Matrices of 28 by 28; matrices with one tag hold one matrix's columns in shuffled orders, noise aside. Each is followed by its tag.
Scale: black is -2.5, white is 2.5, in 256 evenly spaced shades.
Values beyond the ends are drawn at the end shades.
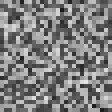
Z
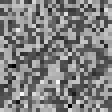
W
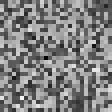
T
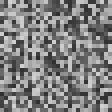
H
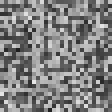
H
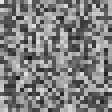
H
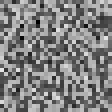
W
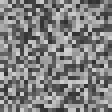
Z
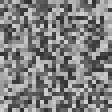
H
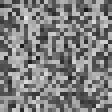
H
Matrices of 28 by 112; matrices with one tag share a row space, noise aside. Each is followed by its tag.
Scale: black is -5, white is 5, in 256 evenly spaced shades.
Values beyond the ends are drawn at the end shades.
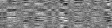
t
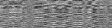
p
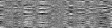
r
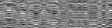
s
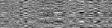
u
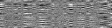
r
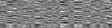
t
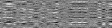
s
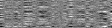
r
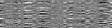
r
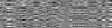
s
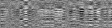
u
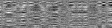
s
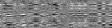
s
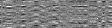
s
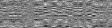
p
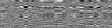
u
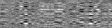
u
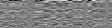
p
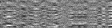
s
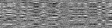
s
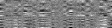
r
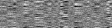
t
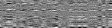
s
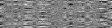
r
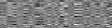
t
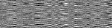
t
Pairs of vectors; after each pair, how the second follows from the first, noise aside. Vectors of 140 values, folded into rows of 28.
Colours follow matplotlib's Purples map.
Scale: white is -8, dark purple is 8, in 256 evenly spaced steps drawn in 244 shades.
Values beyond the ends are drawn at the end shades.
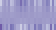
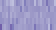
partly zeroed.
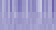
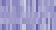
wrapped around.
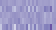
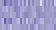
reversed.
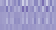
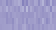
negated, shrunk.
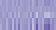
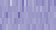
reversed, negated, partly zeroed.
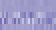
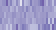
wrapped around.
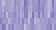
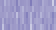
reversed, negated, partly zeroed.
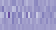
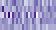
scaled up.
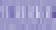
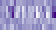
scaled up.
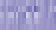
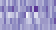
scaled up.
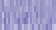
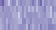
reversed, negated, partly zeroed.
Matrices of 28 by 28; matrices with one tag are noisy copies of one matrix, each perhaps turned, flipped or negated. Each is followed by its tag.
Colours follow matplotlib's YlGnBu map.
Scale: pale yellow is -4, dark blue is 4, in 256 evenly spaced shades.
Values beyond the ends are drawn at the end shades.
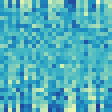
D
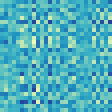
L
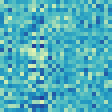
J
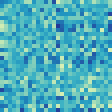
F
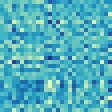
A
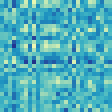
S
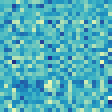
A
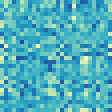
F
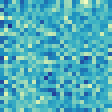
F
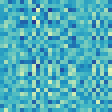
L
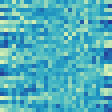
D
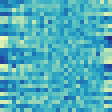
D
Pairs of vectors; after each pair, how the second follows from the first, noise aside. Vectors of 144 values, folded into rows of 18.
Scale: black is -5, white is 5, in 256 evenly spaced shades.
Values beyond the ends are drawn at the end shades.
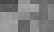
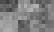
copied.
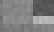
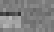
reversed, negated, partly zeroed.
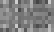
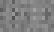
wrapped around, negated, shrunk.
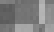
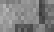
negated.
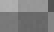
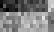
negated, scaled up.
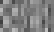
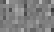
reversed, partly zeroed.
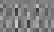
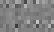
reversed, negated, partly zeroed.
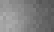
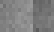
wrapped around, negated, shrunk.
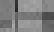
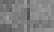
wrapped around, shrunk.
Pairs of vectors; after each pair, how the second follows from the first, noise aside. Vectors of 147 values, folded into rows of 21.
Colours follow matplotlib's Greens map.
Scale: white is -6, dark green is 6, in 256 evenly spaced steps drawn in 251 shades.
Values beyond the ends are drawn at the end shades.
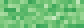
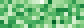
wrapped around, scaled up.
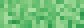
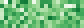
reversed, negated, scaled up.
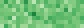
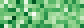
negated, scaled up.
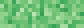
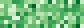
wrapped around, scaled up.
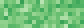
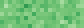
negated, partly zeroed.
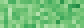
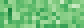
negated.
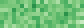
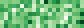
negated, scaled up.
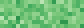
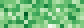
wrapped around, scaled up.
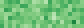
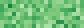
reversed.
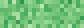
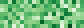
reversed, negated, scaled up.
